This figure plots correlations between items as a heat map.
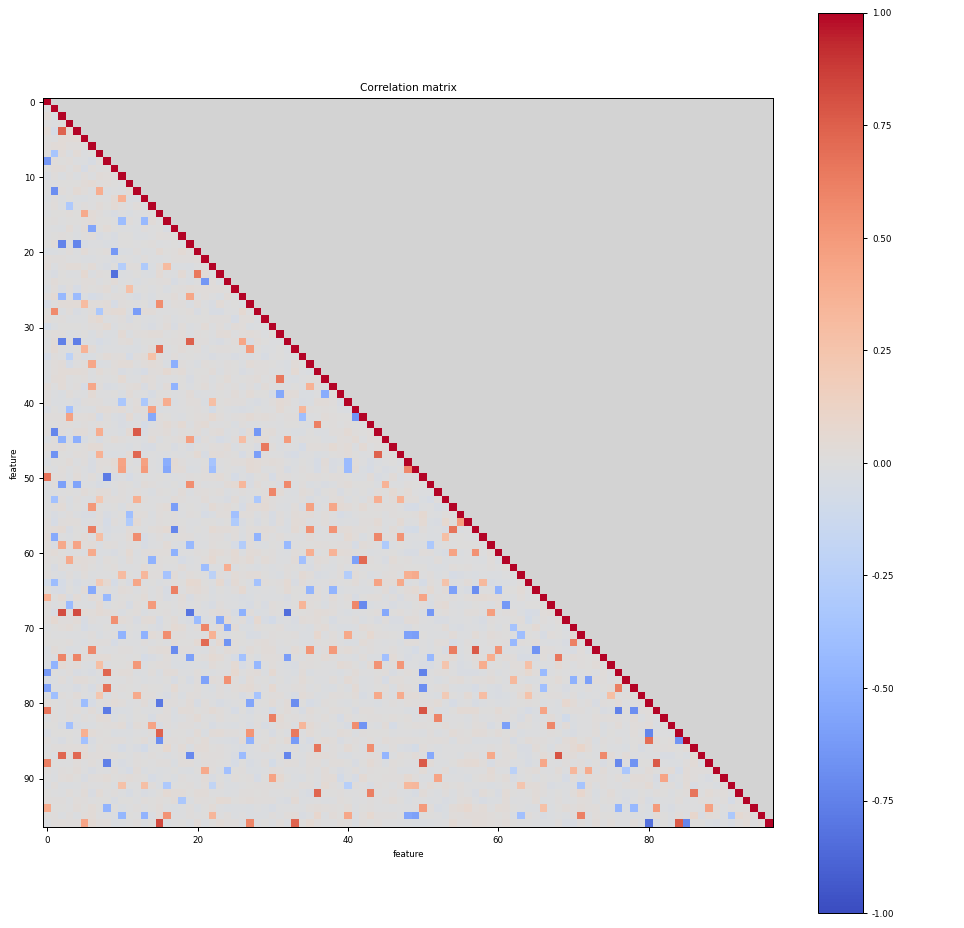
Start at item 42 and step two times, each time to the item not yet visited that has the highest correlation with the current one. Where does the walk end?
3
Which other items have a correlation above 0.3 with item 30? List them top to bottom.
52, 82, 90
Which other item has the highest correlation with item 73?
57
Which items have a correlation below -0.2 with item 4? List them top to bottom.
19, 26, 32, 45, 51
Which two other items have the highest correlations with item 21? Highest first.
72, 70
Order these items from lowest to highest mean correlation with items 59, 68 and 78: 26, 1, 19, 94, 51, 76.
19, 51, 26, 94, 1, 76
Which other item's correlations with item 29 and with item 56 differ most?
46
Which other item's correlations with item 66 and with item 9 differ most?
23
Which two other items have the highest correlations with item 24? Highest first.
77, 62
